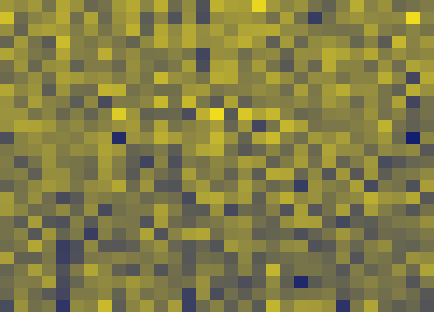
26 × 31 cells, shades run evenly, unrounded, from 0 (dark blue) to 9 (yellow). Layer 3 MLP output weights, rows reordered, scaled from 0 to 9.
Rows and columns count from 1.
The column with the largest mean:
16
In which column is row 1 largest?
19
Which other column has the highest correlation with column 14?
5
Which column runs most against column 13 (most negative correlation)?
9
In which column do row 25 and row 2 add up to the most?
30
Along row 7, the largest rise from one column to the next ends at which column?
31
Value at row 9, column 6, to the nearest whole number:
3
